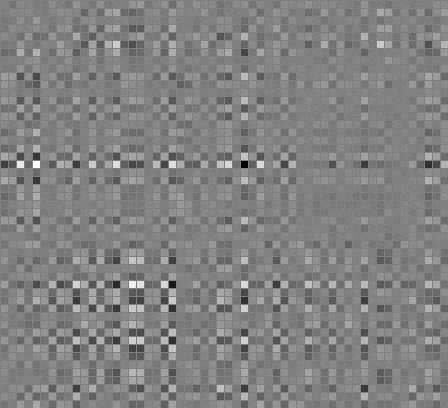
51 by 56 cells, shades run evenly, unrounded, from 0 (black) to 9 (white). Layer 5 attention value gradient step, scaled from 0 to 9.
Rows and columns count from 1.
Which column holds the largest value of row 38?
22
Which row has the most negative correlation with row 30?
8
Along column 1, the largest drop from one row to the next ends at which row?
21
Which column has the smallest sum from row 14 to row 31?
31
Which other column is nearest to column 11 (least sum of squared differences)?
44
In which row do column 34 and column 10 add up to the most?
36
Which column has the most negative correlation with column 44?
51
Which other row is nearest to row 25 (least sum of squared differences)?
17
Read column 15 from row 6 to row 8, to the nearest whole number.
7 6 5
